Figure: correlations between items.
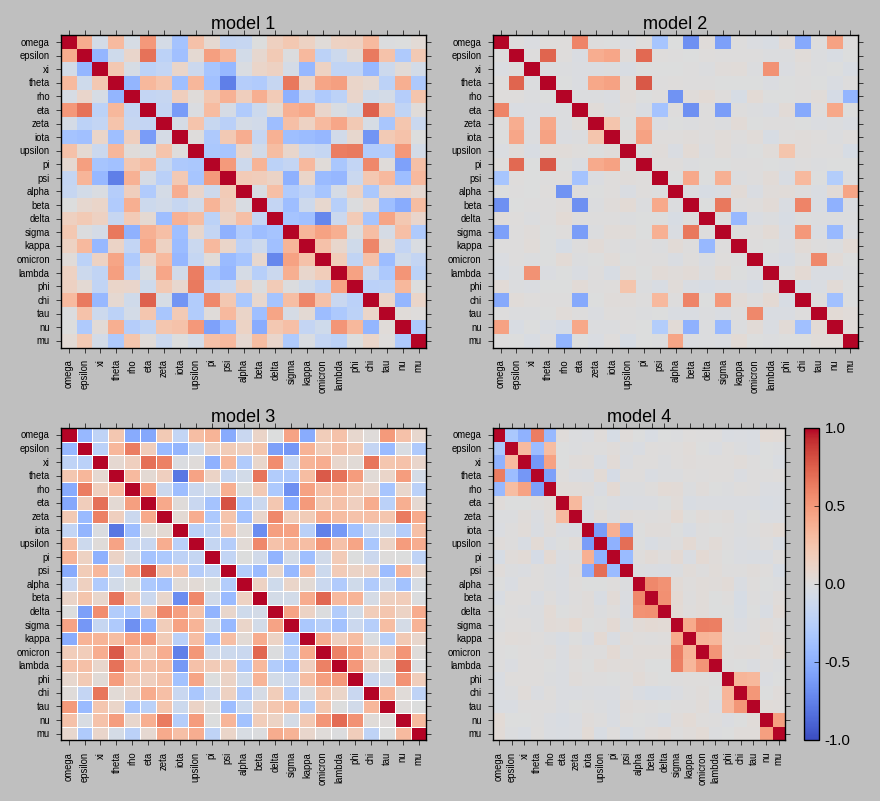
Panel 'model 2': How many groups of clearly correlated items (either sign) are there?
7
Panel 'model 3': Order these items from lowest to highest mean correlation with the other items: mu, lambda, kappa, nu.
mu, kappa, lambda, nu
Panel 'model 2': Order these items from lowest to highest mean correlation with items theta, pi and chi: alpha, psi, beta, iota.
alpha, psi, beta, iota
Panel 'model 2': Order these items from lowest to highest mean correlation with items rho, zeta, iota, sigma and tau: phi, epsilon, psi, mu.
mu, phi, psi, epsilon
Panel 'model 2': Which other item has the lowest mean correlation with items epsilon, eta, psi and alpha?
rho
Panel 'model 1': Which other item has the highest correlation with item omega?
eta
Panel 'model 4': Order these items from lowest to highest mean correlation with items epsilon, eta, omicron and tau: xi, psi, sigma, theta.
theta, psi, xi, sigma
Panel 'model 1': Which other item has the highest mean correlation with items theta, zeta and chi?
sigma
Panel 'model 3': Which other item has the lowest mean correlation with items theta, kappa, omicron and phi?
iota
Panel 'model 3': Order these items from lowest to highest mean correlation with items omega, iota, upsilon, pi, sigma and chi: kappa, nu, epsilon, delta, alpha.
epsilon, kappa, alpha, nu, delta
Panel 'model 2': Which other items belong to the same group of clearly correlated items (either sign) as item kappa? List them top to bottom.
delta
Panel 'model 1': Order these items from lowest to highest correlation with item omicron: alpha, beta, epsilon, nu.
alpha, epsilon, nu, beta
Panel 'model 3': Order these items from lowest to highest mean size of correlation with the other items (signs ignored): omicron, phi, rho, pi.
pi, phi, rho, omicron
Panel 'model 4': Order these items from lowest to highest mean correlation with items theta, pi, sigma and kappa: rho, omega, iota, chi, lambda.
rho, chi, iota, omega, lambda
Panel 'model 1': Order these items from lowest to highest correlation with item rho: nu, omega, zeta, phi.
nu, zeta, omega, phi
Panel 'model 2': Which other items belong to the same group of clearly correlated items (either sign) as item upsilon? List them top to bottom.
phi
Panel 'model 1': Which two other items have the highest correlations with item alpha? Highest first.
iota, delta
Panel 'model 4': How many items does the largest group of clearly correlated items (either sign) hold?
5
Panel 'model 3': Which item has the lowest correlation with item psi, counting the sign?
omega
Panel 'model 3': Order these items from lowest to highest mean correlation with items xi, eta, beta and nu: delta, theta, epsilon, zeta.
epsilon, delta, theta, zeta
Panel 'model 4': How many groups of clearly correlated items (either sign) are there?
7
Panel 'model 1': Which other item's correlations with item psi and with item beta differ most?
tau
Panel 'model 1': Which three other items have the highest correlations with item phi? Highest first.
upsilon, lambda, nu
